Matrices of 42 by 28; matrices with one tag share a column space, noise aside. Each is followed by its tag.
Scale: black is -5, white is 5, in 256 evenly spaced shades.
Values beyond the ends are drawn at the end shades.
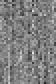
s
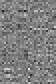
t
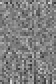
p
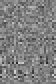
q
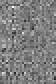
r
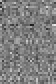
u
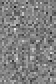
u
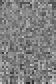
p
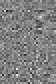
t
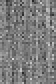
s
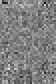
p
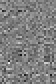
t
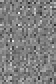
u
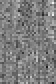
s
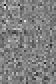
r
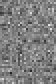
u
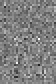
q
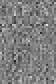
u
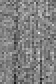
s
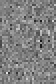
r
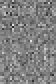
u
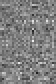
r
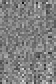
p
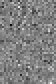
u
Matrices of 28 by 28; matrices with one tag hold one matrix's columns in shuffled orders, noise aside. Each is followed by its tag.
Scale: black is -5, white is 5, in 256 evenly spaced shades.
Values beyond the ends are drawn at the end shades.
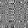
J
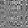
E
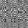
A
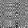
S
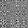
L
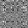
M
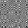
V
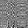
S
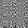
S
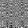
S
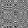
V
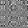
E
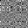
M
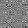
V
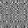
J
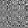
E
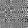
A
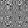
E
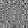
J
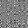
L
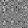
M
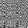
S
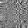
J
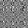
M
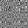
M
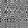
A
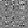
E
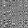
L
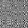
L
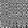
S
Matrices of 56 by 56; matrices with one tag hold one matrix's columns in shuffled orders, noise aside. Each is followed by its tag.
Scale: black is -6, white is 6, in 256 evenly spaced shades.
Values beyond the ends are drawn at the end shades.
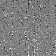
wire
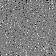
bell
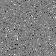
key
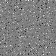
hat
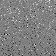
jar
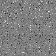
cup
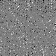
bell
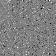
hat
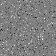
key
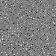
key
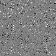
cup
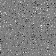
cup
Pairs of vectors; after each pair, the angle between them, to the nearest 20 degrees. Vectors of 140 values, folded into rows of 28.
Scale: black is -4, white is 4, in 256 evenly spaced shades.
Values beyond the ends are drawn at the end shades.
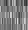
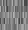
60 degrees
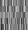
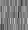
60 degrees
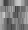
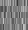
100 degrees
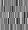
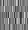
160 degrees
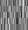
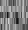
40 degrees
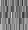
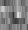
100 degrees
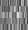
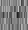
160 degrees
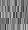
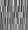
80 degrees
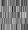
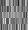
80 degrees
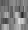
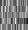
100 degrees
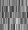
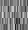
160 degrees
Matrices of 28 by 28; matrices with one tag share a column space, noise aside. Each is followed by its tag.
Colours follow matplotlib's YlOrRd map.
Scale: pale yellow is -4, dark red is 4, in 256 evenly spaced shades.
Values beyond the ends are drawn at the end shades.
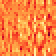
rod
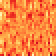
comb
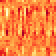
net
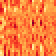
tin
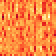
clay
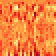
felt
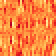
tin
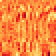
felt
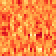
rod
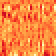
felt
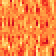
tin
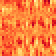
tin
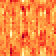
net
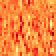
rod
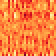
comb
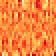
comb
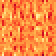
clay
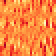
tin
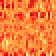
comb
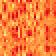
clay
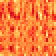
clay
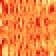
tin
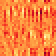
net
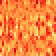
rod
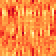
net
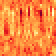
net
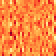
rod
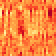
net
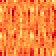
net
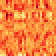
comb
